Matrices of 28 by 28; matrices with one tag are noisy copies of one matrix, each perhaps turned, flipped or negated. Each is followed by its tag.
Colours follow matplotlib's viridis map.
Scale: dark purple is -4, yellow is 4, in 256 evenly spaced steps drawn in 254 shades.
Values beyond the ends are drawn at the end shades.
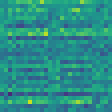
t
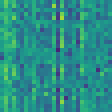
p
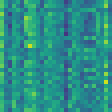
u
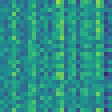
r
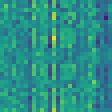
p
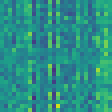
p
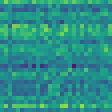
u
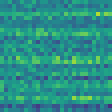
r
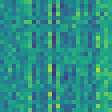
p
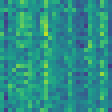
u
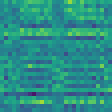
t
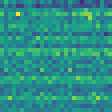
r
